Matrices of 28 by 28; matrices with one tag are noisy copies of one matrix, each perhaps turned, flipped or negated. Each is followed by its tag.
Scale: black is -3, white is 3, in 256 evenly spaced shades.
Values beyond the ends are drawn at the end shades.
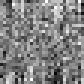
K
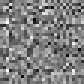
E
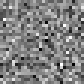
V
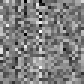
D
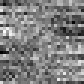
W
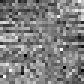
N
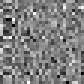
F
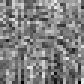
K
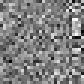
F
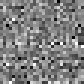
D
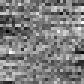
W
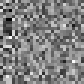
F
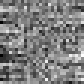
K
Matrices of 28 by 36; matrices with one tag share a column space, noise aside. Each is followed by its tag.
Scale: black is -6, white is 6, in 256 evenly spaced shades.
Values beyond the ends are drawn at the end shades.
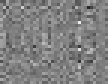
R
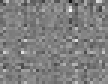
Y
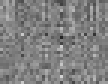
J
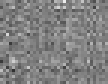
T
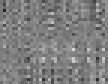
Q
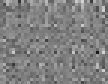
Y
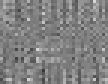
Q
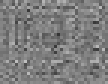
R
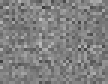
R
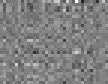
Y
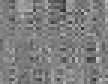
Q
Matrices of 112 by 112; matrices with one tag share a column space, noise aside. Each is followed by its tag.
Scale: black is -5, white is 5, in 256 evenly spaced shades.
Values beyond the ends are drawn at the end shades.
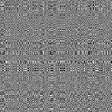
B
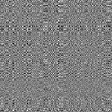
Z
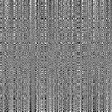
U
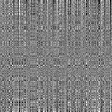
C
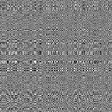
B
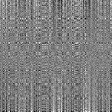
U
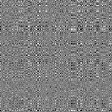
Z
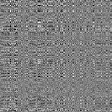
Z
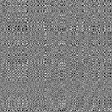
Z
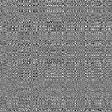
Z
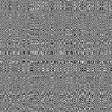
B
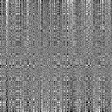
C
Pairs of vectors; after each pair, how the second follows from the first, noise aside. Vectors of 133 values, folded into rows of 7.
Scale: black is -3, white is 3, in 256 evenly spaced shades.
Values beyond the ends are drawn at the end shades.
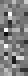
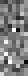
shuffled.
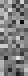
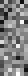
negated.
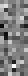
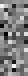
copied.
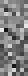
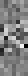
reversed, negated, partly zeroed.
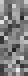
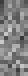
negated, shrunk.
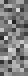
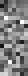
shuffled.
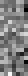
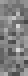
wrapped around, negated, shrunk.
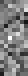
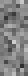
wrapped around, negated, shrunk.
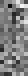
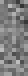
negated, shrunk.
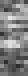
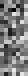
shuffled.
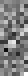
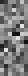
reversed, negated.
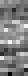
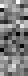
reversed, negated.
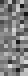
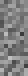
wrapped around, negated, shrunk.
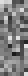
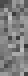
negated, shrunk.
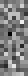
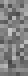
negated, shrunk.
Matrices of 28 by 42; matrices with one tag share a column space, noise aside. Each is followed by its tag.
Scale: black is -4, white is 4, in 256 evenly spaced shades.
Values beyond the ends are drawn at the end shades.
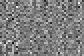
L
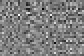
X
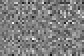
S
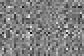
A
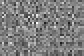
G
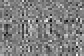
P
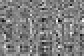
P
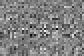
A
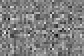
A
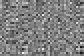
L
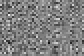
L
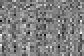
P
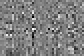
A
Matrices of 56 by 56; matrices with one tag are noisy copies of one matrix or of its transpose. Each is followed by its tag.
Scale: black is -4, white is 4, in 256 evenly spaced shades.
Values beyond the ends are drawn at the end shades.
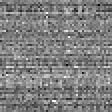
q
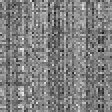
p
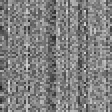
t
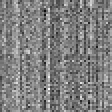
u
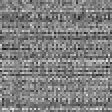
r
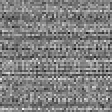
r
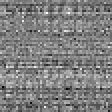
q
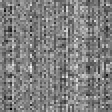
q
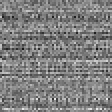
r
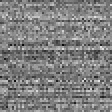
u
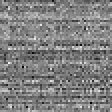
u
